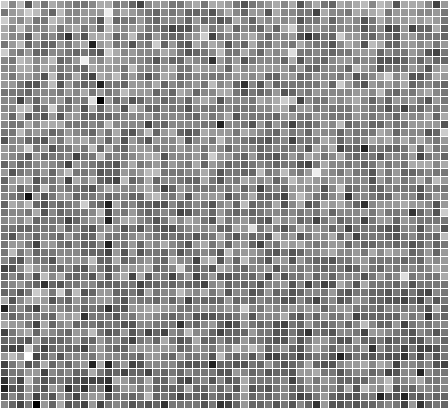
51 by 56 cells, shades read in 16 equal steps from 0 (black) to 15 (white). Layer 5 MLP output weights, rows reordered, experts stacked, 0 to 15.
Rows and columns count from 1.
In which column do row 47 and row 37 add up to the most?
5
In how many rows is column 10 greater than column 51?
20
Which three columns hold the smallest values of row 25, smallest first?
4, 44, 36
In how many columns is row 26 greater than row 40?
30
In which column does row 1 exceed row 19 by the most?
46
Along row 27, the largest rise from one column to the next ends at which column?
56
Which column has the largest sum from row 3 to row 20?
14
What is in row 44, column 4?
12
